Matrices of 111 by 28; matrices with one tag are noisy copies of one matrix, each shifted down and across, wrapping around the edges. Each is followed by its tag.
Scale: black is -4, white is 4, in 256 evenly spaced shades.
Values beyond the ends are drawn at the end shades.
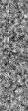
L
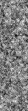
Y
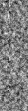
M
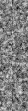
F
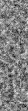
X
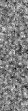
L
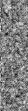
F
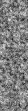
Y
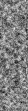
X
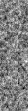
F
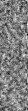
M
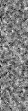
M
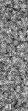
L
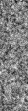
Y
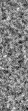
X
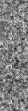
L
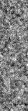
Y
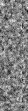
F
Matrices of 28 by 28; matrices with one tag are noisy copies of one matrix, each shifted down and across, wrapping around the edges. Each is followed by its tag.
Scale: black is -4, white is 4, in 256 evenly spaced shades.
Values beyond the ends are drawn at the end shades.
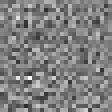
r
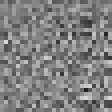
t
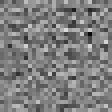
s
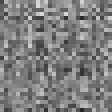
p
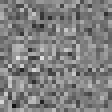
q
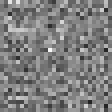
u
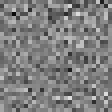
r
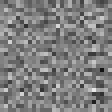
s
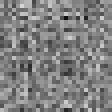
p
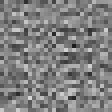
s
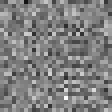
u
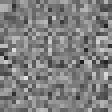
q
